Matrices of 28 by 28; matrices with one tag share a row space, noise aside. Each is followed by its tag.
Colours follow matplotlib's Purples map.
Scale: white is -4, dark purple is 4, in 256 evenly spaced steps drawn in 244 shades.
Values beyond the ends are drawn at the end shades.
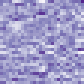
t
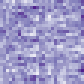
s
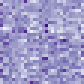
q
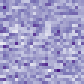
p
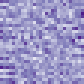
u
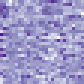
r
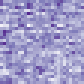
r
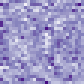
p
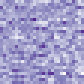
t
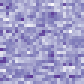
r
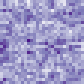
r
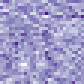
p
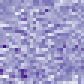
p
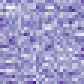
u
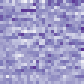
s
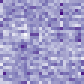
q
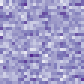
q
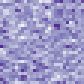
p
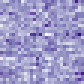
u
